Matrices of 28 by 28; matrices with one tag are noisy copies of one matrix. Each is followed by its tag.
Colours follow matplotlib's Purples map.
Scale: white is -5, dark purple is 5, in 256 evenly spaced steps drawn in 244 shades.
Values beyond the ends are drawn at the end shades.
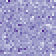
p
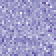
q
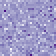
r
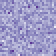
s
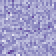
s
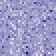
r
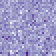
r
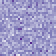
s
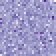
p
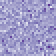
q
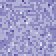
q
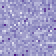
q
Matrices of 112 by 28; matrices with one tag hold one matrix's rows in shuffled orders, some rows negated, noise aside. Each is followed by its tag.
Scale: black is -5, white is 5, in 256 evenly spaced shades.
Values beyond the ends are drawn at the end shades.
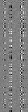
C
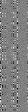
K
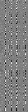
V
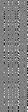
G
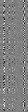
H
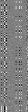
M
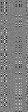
M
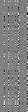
G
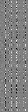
V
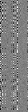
K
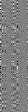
K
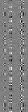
C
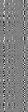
H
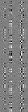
C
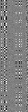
M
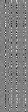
V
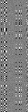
M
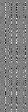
V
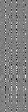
V
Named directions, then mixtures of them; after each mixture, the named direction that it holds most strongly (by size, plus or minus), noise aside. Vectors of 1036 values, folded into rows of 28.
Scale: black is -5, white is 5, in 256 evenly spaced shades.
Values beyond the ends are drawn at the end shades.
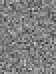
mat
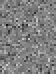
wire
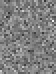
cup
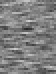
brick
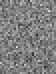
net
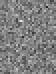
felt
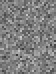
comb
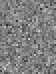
wire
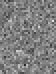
cup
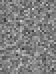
comb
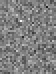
felt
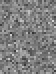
cup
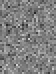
wire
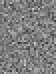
mat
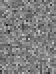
wire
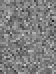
cup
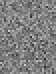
mat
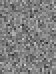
mat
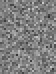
comb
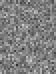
net
